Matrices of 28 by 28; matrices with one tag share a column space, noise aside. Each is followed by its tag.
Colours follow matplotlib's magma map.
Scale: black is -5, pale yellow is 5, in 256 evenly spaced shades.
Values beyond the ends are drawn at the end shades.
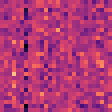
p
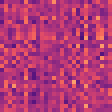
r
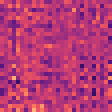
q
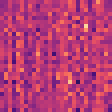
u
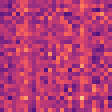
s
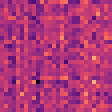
r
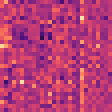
r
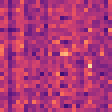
p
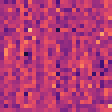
p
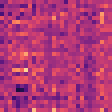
s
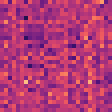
r
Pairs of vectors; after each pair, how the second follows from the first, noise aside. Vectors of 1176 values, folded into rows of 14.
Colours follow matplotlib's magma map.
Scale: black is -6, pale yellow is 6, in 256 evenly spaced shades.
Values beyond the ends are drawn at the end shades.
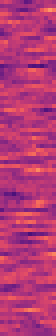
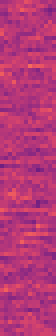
negated, shrunk.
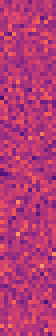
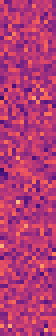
copied.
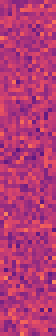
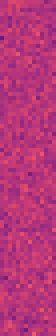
negated, shrunk.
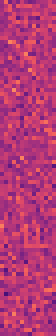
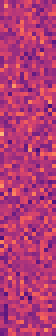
shuffled.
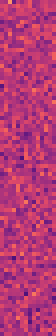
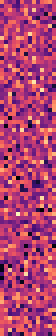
wrapped around, scaled up.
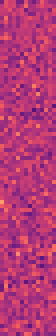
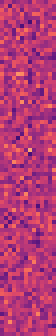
shuffled.
